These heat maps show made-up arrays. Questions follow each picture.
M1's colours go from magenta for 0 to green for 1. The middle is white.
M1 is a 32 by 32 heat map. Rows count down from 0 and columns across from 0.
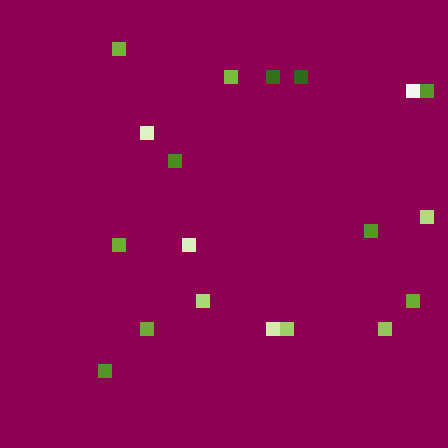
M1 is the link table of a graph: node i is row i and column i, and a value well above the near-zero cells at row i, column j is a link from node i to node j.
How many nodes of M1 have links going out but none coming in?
8
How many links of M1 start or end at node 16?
2
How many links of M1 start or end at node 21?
3
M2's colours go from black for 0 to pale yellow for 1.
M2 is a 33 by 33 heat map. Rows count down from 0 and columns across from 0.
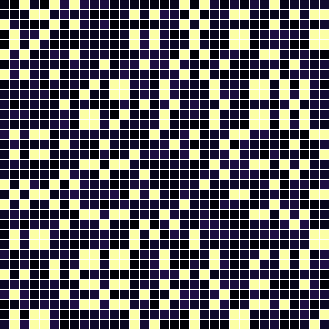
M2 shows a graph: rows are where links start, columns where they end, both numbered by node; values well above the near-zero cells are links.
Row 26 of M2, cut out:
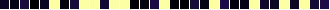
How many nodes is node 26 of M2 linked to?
10
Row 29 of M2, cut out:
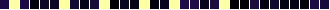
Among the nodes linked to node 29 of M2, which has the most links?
node 1
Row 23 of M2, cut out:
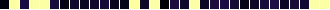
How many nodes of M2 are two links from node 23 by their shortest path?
2
